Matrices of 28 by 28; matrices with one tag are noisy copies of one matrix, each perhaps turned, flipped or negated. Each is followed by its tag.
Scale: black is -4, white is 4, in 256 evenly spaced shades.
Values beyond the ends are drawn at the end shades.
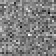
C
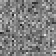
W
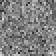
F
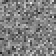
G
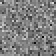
G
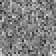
F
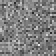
C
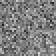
G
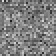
W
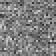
C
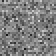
W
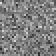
G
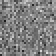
C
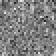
F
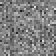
W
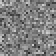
F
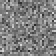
W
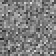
G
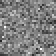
F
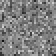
F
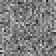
W
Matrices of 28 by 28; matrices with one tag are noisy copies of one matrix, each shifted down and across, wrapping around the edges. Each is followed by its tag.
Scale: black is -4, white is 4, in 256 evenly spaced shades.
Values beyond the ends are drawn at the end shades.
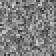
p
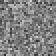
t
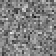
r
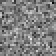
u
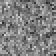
p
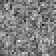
r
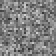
t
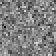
r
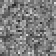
p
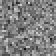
u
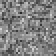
p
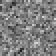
p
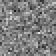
u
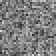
t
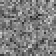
p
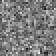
u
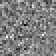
u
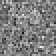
t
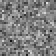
t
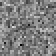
t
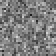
r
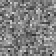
t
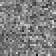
t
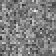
t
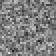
u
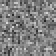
r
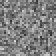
r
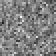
p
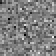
u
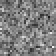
p
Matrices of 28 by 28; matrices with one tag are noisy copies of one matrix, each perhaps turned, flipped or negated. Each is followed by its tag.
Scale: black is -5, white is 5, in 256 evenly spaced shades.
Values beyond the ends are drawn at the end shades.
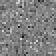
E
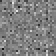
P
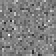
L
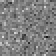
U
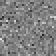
E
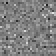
P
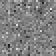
P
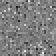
P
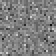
P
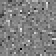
L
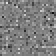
P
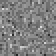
L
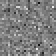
P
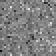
U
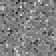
E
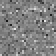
L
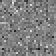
P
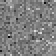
U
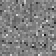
L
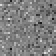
U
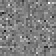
P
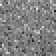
U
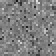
E
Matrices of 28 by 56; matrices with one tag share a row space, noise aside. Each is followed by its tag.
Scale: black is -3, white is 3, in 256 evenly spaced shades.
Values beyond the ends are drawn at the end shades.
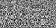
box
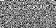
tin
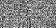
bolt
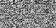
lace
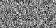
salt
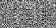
salt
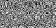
tin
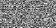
lace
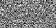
tin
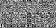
bolt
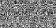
salt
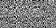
box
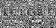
bolt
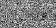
salt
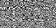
lace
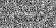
salt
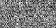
salt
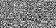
bolt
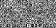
bolt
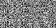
lace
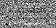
tin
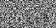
lace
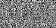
box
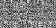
bolt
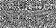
bolt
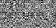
lace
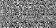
salt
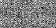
box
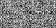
bolt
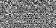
tin
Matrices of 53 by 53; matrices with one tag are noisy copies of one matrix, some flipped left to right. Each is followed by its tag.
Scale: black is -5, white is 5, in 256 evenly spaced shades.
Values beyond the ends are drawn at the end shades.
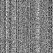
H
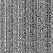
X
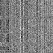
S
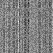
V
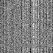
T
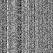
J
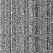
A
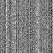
H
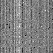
T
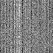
T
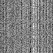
T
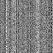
H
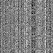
J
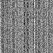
V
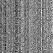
A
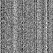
H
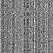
V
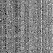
A
